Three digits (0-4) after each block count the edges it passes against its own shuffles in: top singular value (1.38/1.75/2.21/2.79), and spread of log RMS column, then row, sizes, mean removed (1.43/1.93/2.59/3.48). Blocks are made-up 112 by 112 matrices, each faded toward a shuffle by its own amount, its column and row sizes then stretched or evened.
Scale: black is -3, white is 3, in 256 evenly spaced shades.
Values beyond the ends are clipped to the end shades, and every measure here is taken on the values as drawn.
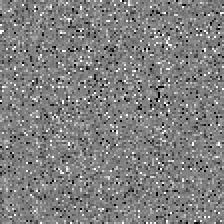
0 1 1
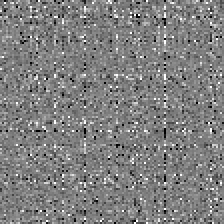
3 3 3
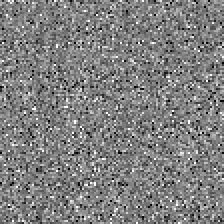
1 0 2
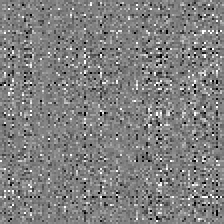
3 4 3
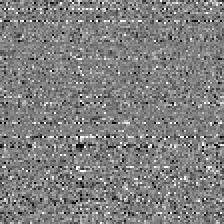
2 1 4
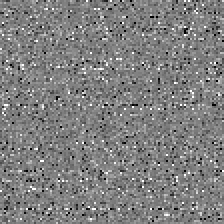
0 1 3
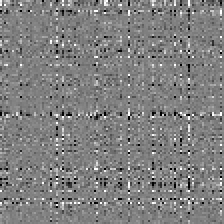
4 4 4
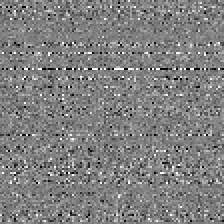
2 1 4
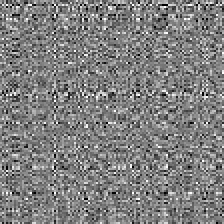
4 3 4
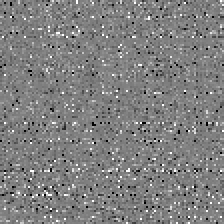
1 2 3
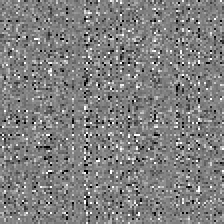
1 4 3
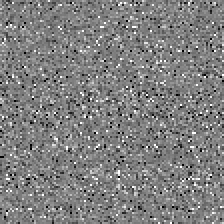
0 0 2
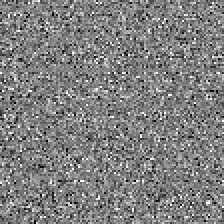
0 0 3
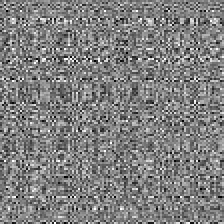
4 0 4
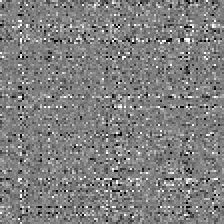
2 3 4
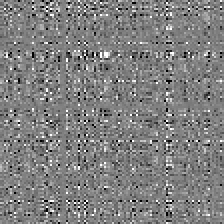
4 4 4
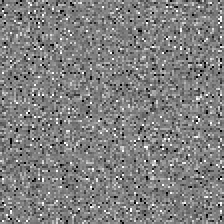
2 2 1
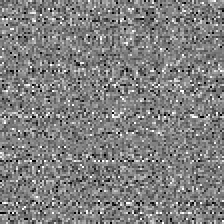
3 0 3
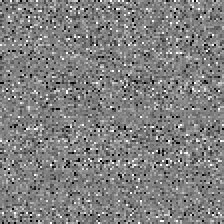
0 1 3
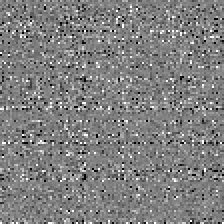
0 2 4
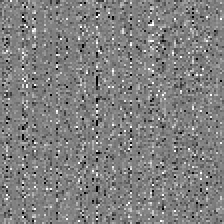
1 4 0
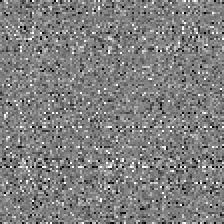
3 1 3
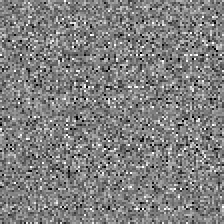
0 1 3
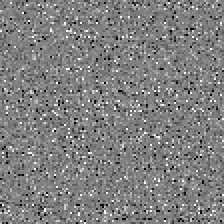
0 0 2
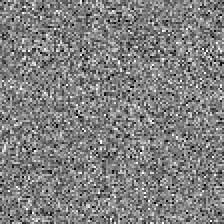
2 0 0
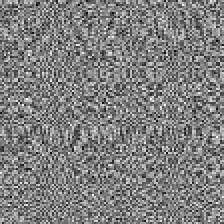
4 0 0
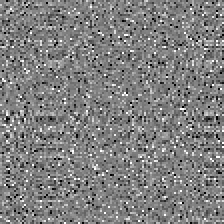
3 1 0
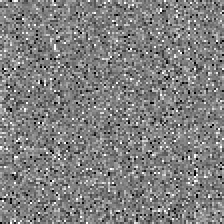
1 1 1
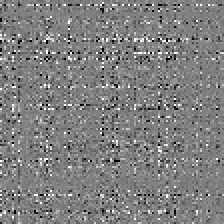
1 4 4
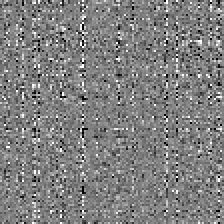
3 4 3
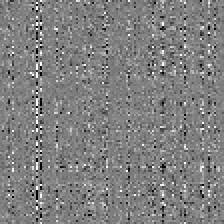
3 4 2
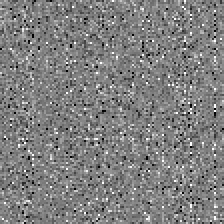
0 3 0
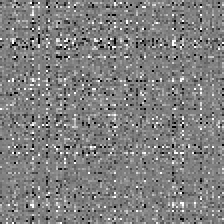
2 4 4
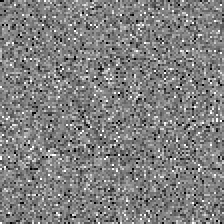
1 0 1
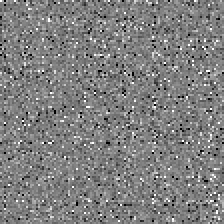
0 2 2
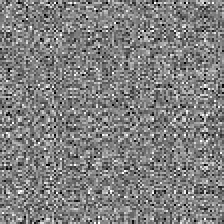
4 2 2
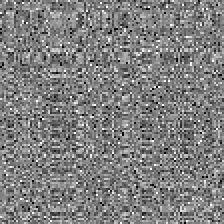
4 0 0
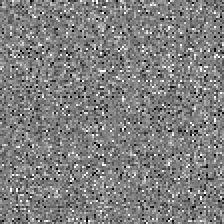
1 2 2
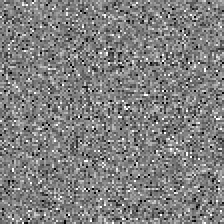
2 0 1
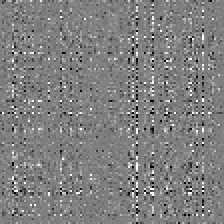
4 4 3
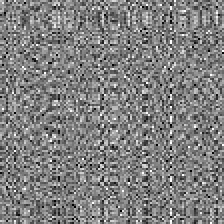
4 3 0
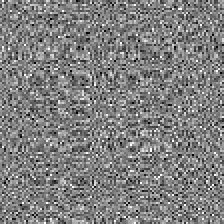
4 0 0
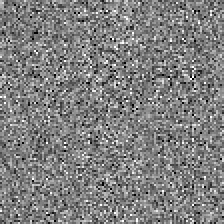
1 2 1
